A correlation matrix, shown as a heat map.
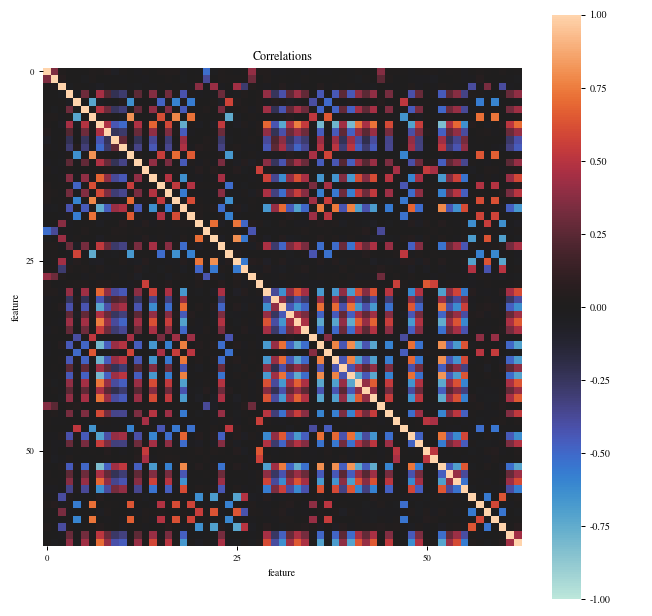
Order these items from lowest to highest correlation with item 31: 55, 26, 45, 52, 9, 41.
41, 45, 26, 9, 55, 52
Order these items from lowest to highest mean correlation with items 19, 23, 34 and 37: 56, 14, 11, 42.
56, 42, 14, 11
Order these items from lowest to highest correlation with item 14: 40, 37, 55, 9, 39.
40, 55, 9, 37, 39
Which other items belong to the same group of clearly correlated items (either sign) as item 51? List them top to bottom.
13, 28, 46, 50
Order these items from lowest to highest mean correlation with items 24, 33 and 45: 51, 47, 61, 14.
51, 47, 61, 14
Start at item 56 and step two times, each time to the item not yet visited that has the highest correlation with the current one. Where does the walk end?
26
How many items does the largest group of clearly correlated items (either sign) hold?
33
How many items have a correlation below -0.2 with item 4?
9
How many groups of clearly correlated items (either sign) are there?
5
